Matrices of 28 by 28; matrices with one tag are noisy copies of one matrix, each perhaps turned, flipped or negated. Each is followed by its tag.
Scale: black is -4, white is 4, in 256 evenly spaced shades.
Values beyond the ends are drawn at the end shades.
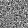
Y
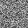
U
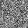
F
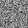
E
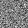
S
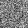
F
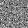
Y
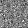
E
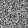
S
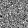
S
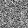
U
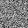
Y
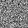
E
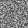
Y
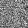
S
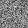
U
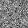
U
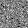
E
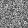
S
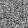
F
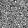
U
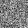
F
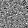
Y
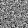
Y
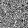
E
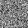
F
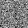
S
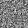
Y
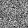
U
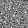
E
